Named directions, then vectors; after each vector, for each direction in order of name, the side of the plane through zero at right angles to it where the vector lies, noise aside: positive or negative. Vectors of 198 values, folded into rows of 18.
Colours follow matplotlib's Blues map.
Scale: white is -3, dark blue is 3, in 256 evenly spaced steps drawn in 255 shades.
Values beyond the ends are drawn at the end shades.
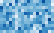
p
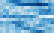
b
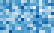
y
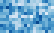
negative, positive, positive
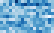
positive, positive, positive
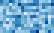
positive, negative, positive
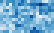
positive, negative, negative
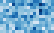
positive, negative, negative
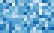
negative, positive, positive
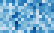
positive, negative, negative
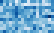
negative, negative, negative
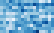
positive, negative, positive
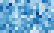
negative, positive, positive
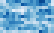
positive, positive, negative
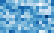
negative, negative, positive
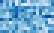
negative, negative, negative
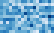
negative, positive, negative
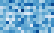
positive, negative, positive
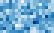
negative, positive, positive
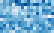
positive, positive, positive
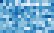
negative, negative, negative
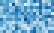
negative, negative, negative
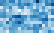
positive, negative, positive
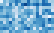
positive, positive, positive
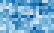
positive, negative, negative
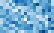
positive, positive, negative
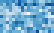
positive, negative, positive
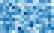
negative, positive, negative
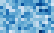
positive, positive, negative
